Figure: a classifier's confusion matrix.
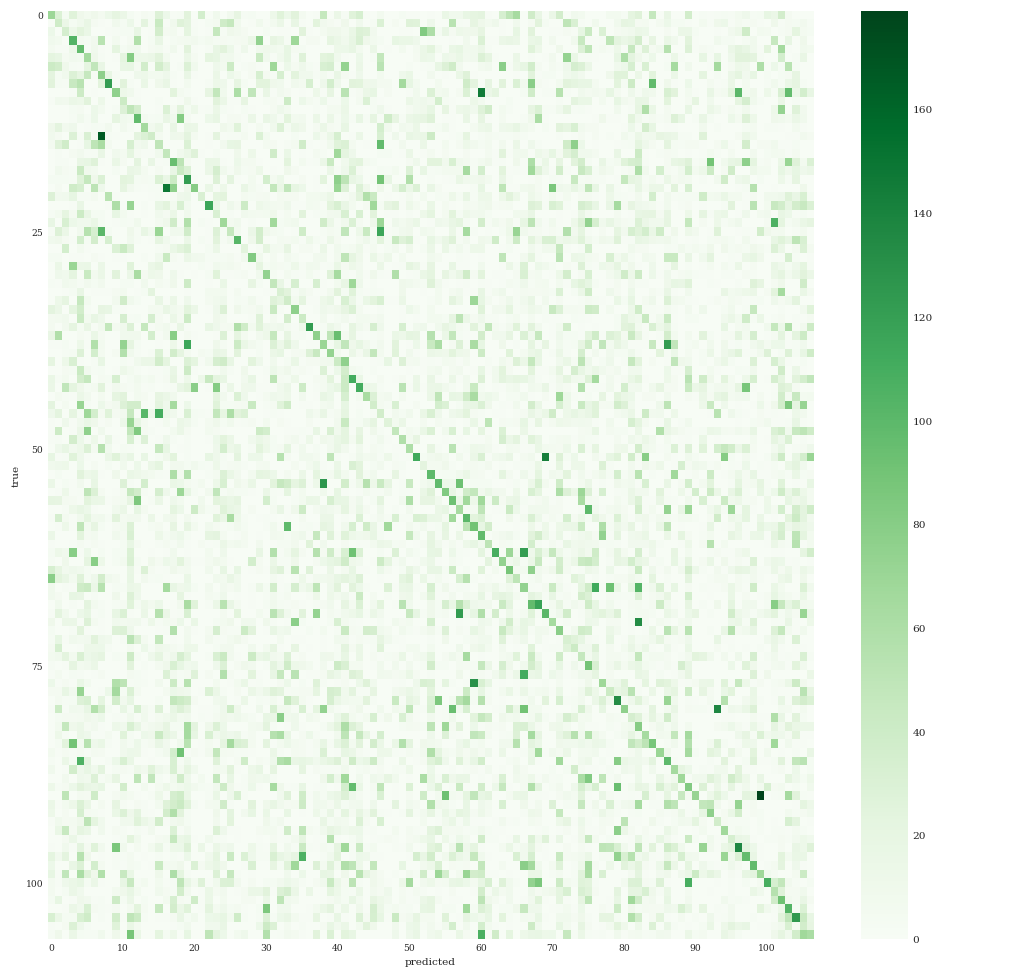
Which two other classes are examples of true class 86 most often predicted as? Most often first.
4, 79
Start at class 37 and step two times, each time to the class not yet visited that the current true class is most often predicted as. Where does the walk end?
41
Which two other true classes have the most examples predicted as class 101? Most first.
24, 68
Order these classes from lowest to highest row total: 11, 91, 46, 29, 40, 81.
29, 11, 81, 40, 91, 46
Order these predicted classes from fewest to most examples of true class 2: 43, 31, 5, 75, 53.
31, 5, 43, 75, 53
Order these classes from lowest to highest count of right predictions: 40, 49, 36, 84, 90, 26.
40, 49, 90, 84, 26, 36
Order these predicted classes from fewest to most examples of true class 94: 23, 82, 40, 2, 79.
82, 40, 23, 2, 79
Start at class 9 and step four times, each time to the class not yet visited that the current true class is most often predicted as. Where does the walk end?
33
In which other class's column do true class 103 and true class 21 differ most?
30
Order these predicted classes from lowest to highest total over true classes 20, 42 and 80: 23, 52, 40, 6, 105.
52, 23, 105, 40, 6
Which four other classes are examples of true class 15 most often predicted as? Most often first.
46, 73, 7, 6
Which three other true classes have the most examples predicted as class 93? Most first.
80, 6, 46
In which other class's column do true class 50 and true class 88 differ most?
75
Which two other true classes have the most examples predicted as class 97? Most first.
43, 17
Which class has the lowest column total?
21
